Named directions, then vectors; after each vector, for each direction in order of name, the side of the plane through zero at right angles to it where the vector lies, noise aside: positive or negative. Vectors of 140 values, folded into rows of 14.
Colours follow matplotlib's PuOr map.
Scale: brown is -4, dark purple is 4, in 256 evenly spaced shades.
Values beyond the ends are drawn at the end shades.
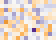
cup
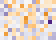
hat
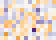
positive, positive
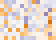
positive, negative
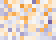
negative, positive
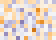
negative, negative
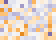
positive, negative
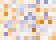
negative, negative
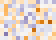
negative, negative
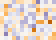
negative, negative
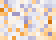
positive, negative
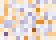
negative, negative
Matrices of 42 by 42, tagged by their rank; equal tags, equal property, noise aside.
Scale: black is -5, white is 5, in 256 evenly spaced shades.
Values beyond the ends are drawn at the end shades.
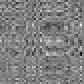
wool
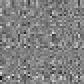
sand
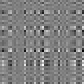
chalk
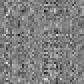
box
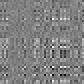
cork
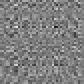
wool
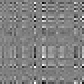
chalk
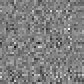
box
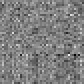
box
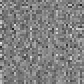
sand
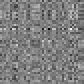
wool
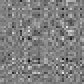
wool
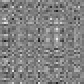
wool
